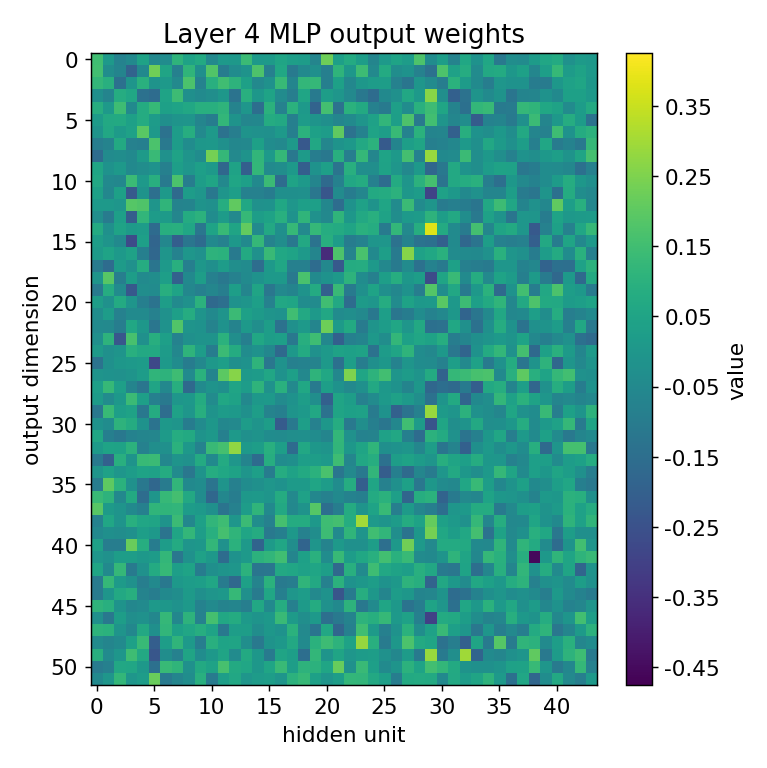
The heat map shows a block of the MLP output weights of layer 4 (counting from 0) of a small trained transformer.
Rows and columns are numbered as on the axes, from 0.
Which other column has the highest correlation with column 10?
23
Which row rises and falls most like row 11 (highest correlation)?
46
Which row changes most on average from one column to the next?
49
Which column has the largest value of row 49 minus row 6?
29
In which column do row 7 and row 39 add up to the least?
18
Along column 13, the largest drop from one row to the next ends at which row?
15
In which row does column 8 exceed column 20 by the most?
16
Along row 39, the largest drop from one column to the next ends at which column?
34
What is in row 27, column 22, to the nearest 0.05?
-0.05
